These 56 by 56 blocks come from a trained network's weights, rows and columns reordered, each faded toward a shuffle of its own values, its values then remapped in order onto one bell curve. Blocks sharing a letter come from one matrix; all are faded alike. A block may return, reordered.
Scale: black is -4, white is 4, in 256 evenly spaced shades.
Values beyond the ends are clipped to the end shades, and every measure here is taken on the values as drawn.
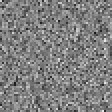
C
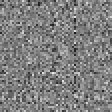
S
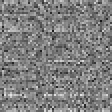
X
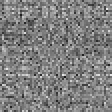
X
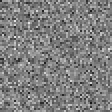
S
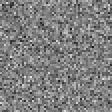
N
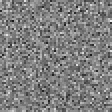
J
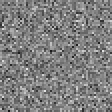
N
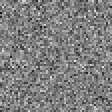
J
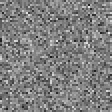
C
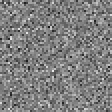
N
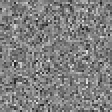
S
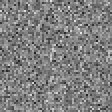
J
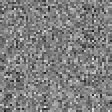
S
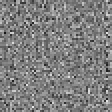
S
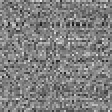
X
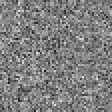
N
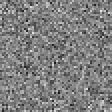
C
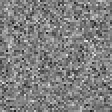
J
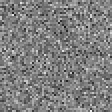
N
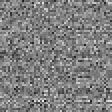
X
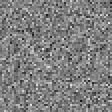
N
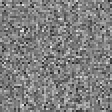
C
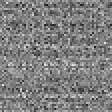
X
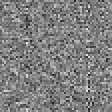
S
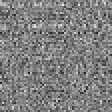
X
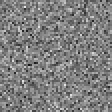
J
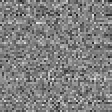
X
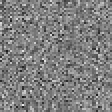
S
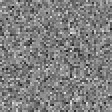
C
